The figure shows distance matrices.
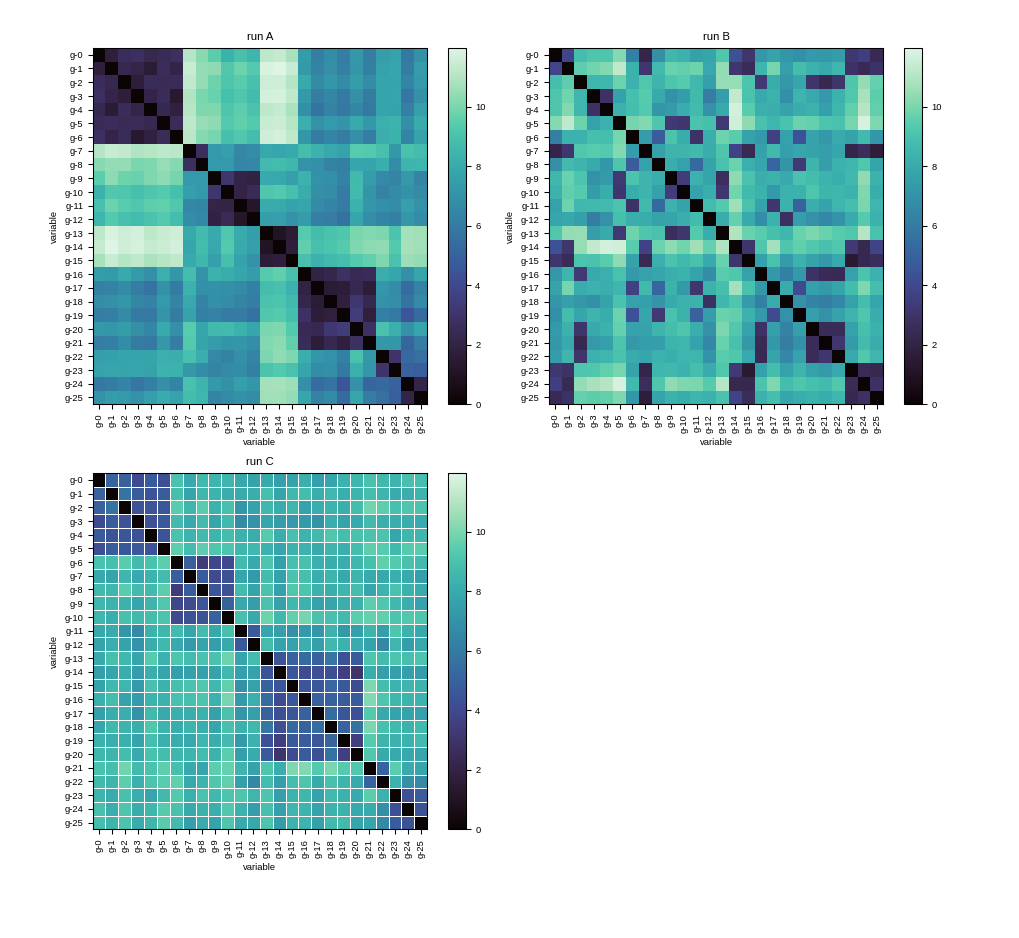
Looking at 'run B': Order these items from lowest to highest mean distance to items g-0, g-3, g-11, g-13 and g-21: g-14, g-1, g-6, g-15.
g-6, g-15, g-1, g-14
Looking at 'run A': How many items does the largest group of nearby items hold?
7
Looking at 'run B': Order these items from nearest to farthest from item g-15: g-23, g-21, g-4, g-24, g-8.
g-23, g-24, g-21, g-8, g-4
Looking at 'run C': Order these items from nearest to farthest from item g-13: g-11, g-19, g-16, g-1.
g-19, g-16, g-11, g-1
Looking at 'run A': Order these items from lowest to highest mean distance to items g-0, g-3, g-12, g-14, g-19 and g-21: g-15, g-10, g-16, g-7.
g-16, g-10, g-15, g-7
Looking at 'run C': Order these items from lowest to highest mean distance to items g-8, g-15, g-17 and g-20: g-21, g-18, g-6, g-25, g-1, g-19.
g-19, g-18, g-6, g-25, g-1, g-21
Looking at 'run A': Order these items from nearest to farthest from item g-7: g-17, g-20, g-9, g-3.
g-9, g-17, g-20, g-3
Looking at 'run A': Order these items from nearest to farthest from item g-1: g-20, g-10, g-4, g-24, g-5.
g-4, g-5, g-24, g-20, g-10
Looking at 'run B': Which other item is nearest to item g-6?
g-11
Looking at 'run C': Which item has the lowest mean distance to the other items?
g-14
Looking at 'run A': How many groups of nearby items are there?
7
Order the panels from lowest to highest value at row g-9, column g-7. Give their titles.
run C, run A, run B
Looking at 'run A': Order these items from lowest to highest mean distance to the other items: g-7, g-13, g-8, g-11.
g-11, g-8, g-7, g-13
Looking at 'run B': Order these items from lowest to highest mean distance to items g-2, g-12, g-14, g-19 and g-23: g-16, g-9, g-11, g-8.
g-16, g-8, g-11, g-9
